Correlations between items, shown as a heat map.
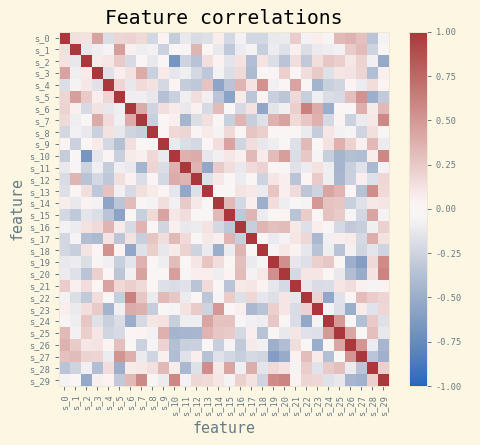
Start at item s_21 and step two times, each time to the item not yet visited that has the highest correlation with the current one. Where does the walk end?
s_18
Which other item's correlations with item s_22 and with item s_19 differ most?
s_27
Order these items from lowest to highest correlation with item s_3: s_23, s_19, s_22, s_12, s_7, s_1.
s_12, s_1, s_19, s_22, s_23, s_7
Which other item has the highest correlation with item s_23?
s_14
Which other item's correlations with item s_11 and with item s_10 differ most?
s_29
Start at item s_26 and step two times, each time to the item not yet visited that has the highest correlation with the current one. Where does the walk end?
s_5
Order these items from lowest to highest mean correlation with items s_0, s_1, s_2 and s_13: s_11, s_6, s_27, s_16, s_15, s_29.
s_11, s_15, s_29, s_6, s_16, s_27
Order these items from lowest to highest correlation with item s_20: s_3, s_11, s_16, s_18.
s_11, s_18, s_3, s_16
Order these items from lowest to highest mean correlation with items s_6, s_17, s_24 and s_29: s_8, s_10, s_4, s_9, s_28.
s_4, s_8, s_9, s_10, s_28
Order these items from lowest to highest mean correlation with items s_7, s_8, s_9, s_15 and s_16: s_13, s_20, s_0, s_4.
s_0, s_4, s_13, s_20
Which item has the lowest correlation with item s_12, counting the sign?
s_25
